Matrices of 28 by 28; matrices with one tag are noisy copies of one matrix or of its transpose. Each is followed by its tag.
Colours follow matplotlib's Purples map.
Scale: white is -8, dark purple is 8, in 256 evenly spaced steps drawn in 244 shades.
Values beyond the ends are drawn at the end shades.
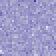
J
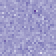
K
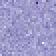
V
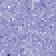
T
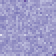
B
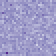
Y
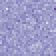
T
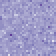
K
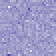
T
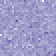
B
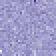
J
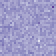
Y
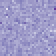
T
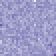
B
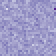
T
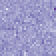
T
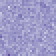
T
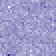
T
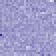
J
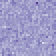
V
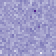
K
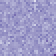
B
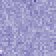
J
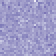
B
